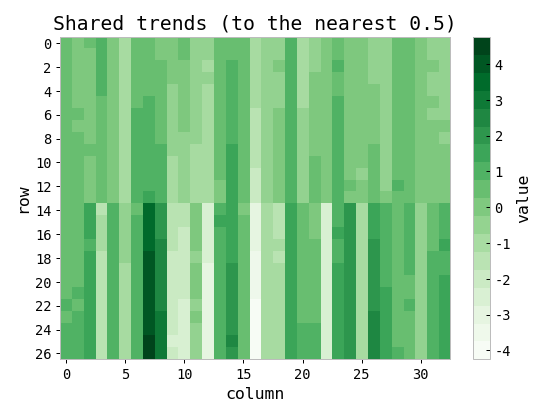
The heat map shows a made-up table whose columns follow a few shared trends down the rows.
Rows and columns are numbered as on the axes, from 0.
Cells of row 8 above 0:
13
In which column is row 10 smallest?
16
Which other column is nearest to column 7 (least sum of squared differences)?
8
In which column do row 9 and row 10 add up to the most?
14
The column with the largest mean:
7
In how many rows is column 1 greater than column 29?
5
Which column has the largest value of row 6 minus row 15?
22
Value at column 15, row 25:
0.5
